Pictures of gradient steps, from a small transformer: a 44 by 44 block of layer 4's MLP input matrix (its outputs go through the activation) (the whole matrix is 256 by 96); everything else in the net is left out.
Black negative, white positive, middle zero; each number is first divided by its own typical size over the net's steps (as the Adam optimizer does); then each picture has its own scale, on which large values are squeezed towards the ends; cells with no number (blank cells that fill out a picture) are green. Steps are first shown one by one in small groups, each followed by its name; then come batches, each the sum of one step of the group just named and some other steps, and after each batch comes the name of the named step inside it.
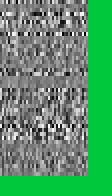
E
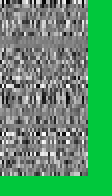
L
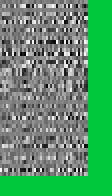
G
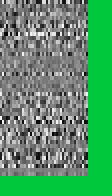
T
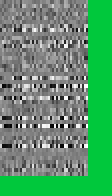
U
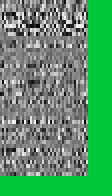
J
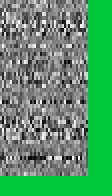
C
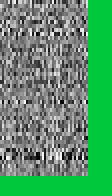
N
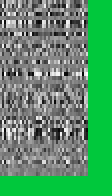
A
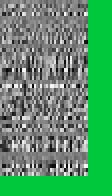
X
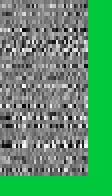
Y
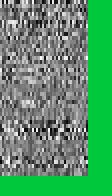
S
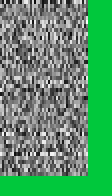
L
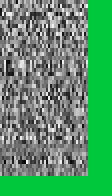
E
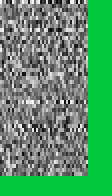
S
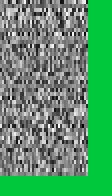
E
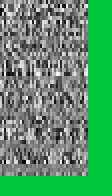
A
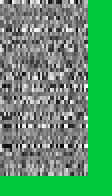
U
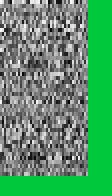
C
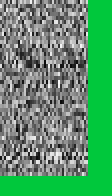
N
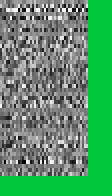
Y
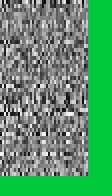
L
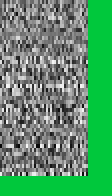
X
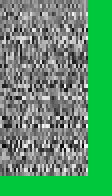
U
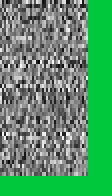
L
